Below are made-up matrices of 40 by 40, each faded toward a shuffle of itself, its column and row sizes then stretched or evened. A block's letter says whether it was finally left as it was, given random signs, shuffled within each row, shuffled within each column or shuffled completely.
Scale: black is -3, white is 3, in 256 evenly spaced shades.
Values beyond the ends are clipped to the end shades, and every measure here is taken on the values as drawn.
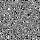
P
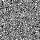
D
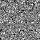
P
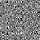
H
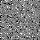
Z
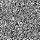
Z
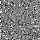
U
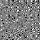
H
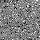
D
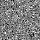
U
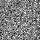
D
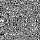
H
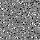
P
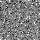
D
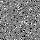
U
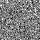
D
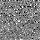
P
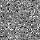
Z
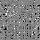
H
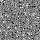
D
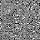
H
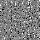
U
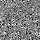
P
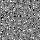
U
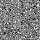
D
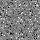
D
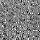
H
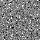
U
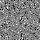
U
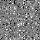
H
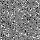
U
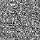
H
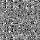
H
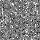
U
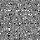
Z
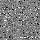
P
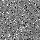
D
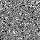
P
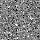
U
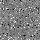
P
